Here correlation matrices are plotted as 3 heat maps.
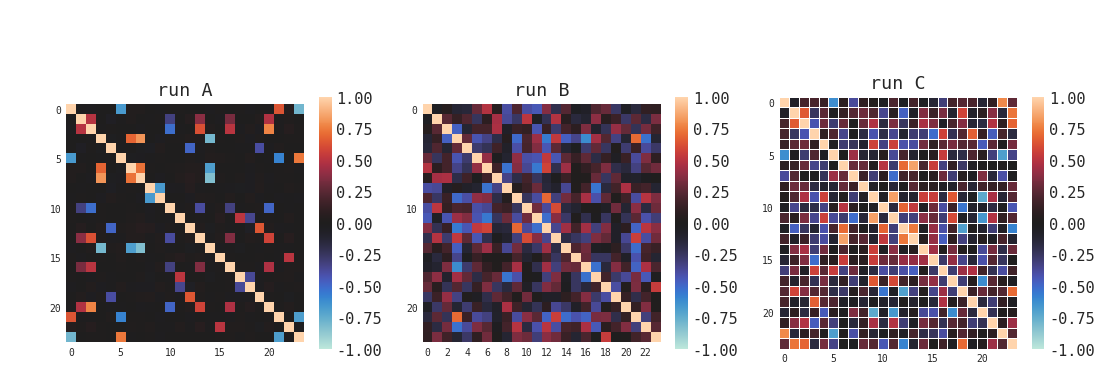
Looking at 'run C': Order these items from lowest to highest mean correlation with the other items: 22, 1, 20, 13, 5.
20, 5, 22, 13, 1
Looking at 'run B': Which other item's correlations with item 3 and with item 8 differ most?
17
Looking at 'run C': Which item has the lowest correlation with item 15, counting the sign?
3
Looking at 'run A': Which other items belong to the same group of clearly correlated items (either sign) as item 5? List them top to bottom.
0, 21, 23
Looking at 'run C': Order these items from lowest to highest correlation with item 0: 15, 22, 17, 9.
15, 9, 17, 22
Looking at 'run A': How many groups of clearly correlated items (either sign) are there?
7
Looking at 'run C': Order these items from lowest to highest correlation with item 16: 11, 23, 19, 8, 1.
11, 8, 23, 1, 19
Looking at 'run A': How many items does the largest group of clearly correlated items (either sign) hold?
6
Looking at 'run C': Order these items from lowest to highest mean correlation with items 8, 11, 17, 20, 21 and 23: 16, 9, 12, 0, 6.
12, 16, 6, 0, 9
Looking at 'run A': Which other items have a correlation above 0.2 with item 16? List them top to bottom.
1, 2, 13, 20
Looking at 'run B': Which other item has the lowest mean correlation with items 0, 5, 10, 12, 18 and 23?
11
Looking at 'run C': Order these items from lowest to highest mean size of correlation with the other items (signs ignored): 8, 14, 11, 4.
8, 14, 4, 11
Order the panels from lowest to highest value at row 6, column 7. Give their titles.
run B, run C, run A
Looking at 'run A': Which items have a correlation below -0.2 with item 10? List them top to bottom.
1, 2, 13, 16, 20
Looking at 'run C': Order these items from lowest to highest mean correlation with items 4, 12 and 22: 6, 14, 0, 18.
18, 14, 6, 0
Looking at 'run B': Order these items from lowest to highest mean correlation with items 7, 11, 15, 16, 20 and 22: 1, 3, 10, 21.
3, 21, 1, 10
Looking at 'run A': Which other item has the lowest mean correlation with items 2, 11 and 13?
10
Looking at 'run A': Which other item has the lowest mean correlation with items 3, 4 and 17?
14
